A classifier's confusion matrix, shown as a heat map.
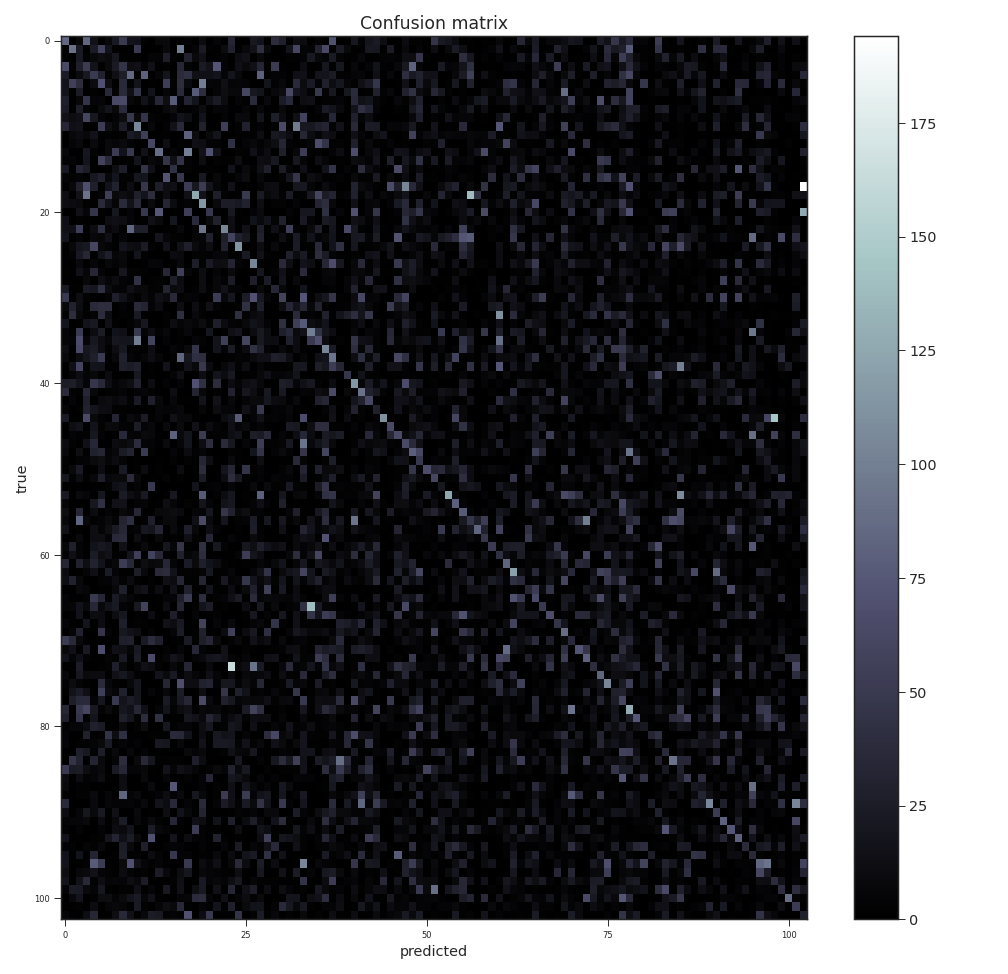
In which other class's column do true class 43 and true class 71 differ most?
61
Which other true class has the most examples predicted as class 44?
98
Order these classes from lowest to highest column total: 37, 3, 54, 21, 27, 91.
21, 91, 54, 3, 27, 37
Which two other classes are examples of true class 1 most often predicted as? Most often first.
16, 78
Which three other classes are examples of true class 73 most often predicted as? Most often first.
23, 26, 101
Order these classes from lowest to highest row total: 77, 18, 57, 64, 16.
64, 16, 57, 77, 18
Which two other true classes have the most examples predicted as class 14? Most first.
16, 5
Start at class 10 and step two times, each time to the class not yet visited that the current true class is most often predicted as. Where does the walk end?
60
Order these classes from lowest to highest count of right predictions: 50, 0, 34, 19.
50, 0, 34, 19
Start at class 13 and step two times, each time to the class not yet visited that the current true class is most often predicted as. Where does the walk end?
102
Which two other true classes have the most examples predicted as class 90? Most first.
62, 76
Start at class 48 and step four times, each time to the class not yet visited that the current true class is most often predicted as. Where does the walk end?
3
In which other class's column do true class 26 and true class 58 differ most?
37
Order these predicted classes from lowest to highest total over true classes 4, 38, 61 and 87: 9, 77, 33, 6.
6, 33, 77, 9
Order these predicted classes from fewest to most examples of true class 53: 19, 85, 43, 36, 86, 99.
86, 99, 36, 43, 19, 85
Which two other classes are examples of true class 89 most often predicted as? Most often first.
101, 41
